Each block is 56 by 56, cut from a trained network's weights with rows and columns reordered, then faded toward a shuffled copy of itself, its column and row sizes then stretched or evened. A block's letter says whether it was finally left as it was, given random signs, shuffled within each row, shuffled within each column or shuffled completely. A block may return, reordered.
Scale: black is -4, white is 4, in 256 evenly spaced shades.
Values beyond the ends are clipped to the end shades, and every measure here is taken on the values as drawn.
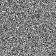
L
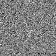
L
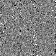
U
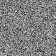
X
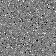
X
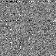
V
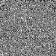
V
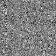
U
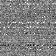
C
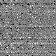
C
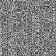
C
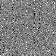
U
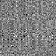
C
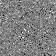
X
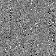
U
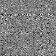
V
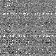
C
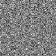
C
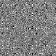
C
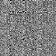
C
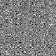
C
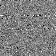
L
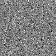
U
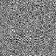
C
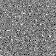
L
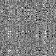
C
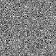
C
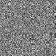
C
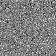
X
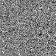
U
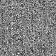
U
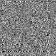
V
